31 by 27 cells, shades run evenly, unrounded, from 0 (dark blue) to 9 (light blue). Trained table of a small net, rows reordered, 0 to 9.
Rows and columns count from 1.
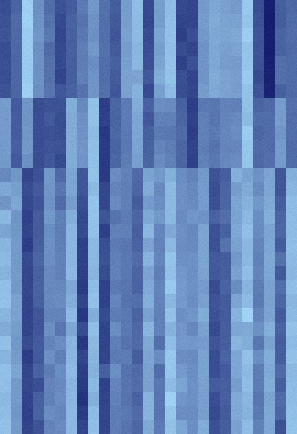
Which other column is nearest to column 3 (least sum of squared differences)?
20
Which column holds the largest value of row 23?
23
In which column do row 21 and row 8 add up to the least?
10
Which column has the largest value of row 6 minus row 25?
3
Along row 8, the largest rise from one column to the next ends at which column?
7
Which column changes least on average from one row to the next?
12
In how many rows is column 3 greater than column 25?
12
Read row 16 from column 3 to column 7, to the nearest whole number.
2 3 6 5 7
